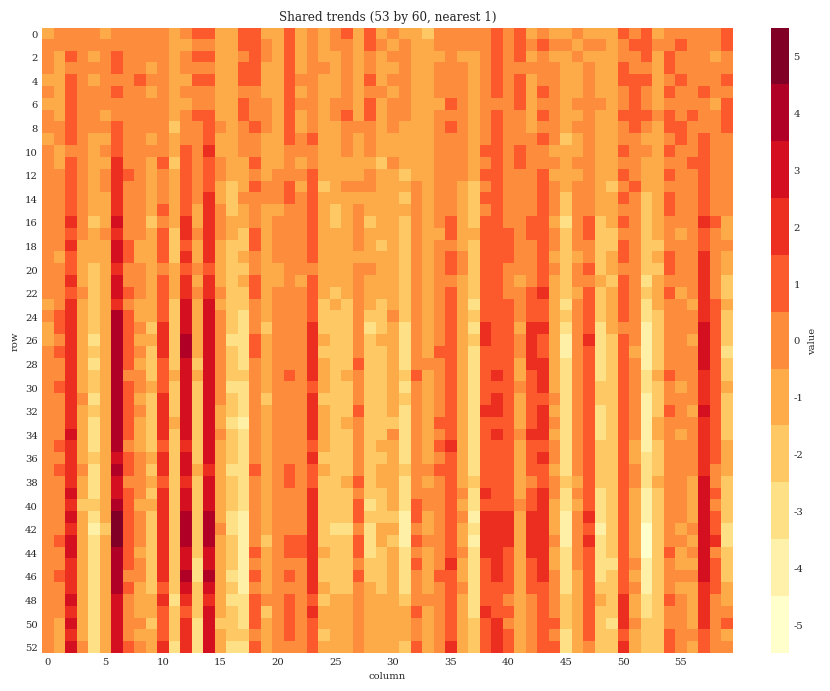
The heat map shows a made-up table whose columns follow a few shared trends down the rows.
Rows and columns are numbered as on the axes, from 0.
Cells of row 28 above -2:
42
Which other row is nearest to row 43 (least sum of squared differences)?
41
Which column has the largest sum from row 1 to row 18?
6
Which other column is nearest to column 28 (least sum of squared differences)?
26
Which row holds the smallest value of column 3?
40
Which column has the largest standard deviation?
52
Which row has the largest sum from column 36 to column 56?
1
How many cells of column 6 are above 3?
21
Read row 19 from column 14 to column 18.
2 -1 -2 -1 0
